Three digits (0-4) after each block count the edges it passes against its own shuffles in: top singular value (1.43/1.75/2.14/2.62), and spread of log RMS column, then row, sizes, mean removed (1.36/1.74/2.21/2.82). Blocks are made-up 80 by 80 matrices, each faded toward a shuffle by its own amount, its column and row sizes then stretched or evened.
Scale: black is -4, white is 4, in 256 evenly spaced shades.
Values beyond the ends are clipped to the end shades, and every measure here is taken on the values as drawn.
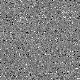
0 1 2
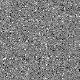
0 2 2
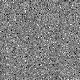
2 0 1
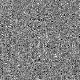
1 2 1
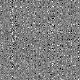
0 4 2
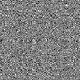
3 0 2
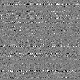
3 0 4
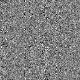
1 3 0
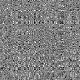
3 2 2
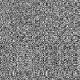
3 2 2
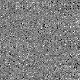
2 2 1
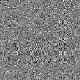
3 2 2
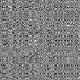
4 0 4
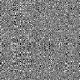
3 3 2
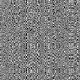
4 4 0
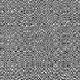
4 0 3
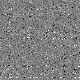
1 2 3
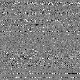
2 1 4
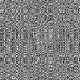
4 3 0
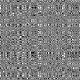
4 3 4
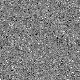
1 0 1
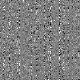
3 4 0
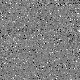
1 0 2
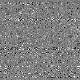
2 2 4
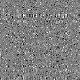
3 2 2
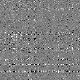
3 3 3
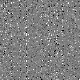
2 3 0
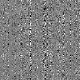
2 4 2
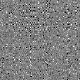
2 3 2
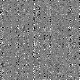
1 4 2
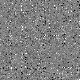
0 2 2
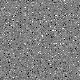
1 1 1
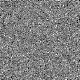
1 1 0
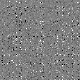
0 3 2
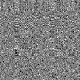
3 1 1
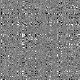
2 4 3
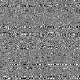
3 1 4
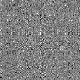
3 2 2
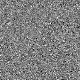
0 0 2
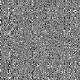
3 3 2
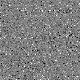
1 0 2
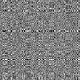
4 3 3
